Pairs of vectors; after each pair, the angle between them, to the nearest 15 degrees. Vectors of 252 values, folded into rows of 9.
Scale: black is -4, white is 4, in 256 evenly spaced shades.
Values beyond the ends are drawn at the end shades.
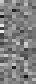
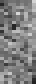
105 degrees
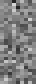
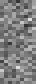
75 degrees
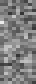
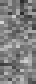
30 degrees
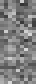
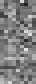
15 degrees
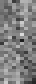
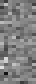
90 degrees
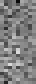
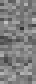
105 degrees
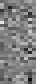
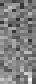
135 degrees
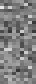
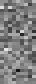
30 degrees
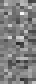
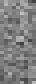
30 degrees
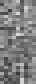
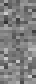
120 degrees
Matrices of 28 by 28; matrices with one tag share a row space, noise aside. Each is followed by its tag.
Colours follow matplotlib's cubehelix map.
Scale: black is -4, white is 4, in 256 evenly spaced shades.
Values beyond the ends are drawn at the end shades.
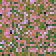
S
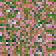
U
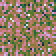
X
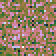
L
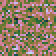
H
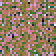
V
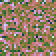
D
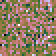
X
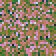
S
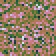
D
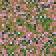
X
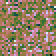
H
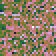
L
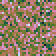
X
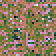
H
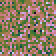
V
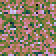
D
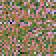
V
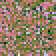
X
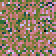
X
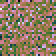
U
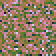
H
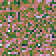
U
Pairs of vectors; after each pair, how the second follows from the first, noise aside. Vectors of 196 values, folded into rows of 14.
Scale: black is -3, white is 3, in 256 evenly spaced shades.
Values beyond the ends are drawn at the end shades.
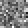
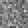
wrapped around, shrunk.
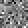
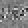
wrapped around, partly zeroed.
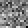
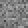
wrapped around, shrunk.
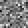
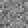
negated, shrunk.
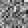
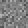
reversed, negated, shrunk.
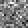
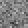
reversed, negated, shrunk.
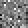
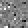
wrapped around, partly zeroed.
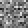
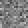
negated, shrunk.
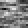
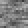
wrapped around, shrunk.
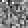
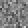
reversed, shrunk.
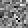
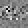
wrapped around, partly zeroed.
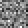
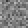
reversed, negated, shrunk.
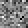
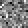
wrapped around, negated.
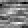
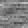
negated, shrunk.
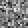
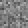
reversed, negated, shrunk.
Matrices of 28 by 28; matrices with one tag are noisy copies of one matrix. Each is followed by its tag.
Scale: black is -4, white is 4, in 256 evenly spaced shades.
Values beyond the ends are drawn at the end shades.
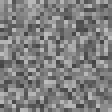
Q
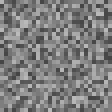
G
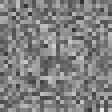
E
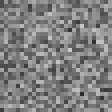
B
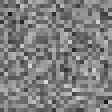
B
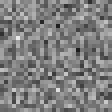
Q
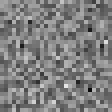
Q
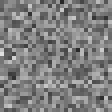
G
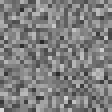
G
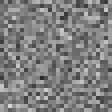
B
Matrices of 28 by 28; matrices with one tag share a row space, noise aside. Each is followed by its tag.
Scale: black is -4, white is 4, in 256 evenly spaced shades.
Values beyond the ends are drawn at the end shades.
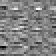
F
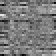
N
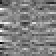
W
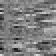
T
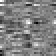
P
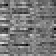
N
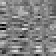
F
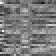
W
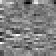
P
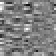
P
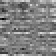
N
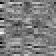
P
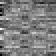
W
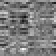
N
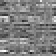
N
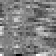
T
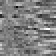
T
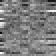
W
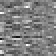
P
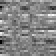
W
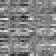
N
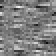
T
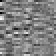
P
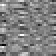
F
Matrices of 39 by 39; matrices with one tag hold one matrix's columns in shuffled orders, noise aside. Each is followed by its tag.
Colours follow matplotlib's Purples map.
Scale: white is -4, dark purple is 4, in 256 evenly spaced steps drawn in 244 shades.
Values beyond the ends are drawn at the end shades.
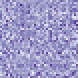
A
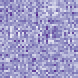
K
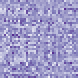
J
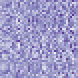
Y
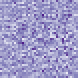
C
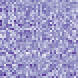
A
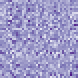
A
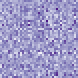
A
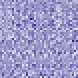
A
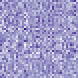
Y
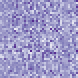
Y
